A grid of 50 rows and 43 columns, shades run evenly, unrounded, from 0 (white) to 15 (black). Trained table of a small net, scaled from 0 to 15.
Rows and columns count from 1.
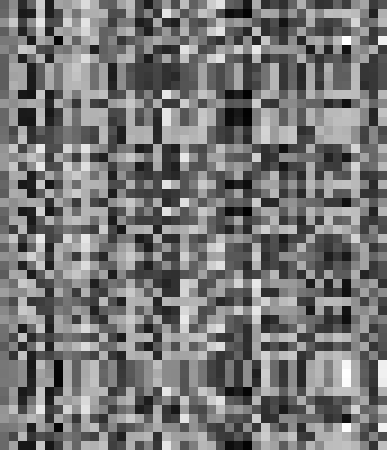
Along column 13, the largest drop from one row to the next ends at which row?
23
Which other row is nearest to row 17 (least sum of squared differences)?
19
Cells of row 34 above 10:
16
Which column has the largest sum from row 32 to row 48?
6
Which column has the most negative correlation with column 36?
14
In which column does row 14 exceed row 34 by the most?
3
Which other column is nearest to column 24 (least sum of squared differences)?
41
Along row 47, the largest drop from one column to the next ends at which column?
21
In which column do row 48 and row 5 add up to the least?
39
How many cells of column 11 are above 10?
17
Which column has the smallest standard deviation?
1
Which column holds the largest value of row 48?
7
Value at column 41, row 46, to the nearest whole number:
9
